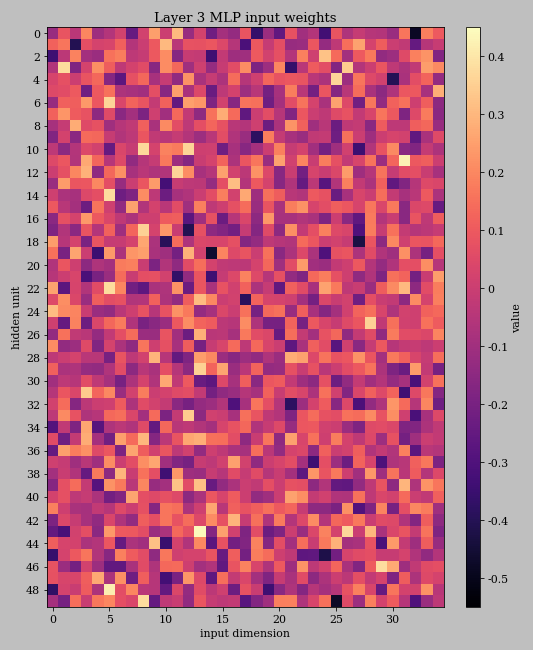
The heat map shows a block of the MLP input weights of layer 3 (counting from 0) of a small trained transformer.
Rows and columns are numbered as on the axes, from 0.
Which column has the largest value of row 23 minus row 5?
14
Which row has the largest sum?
11
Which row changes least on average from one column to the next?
40
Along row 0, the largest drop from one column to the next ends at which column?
32
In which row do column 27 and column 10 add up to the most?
1
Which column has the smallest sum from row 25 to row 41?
4
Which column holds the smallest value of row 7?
17
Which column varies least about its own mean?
33
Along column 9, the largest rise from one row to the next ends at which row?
44
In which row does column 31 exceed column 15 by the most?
39
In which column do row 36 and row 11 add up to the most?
31
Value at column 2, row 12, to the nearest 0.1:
0.2
